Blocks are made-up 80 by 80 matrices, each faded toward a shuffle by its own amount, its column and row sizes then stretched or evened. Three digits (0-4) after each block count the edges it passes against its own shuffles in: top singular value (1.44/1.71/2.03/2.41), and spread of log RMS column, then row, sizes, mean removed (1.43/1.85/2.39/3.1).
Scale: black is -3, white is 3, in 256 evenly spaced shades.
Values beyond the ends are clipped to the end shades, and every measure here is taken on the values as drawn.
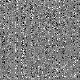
0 4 1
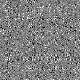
3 1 2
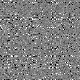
3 1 3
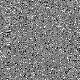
3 1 0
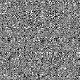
2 2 3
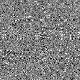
2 0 2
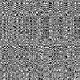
4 2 3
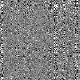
3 4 2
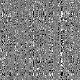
3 4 2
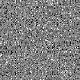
3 2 1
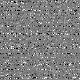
0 0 4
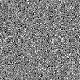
3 0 0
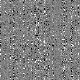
1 4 1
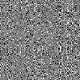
3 3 0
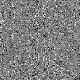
1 2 0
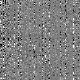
0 4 1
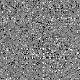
1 1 2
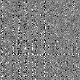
2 4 2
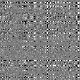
4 3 4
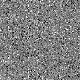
1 1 0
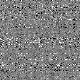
0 1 4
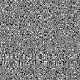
3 0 2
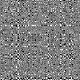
4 3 3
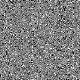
1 2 1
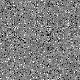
2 2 0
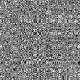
4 1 2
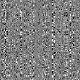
3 4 1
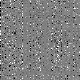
2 4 2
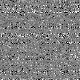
2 0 4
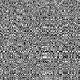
4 0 3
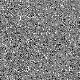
0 2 1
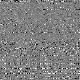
1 0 4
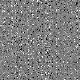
0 3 1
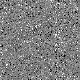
0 2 1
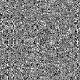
3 2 1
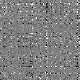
3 3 3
